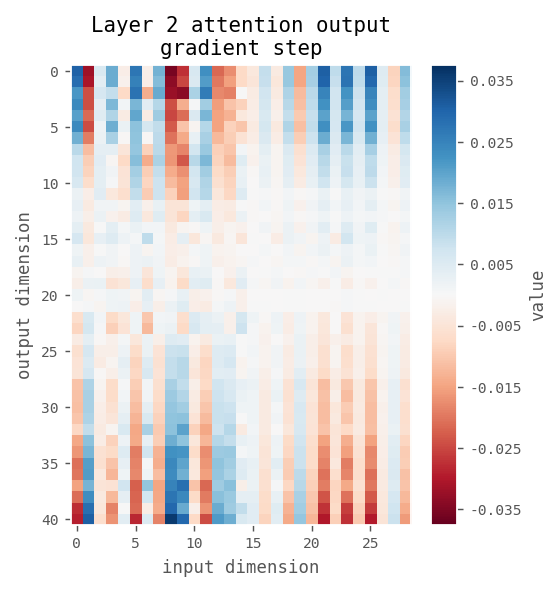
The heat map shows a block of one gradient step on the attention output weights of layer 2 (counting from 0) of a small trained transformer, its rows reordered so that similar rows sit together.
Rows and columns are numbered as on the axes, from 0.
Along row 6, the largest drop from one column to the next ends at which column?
1
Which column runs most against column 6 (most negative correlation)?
10
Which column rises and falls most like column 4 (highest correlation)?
6
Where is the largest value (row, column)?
40, 8
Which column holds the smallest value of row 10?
9
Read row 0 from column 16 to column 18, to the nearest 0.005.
0.01 -0.005 0.015
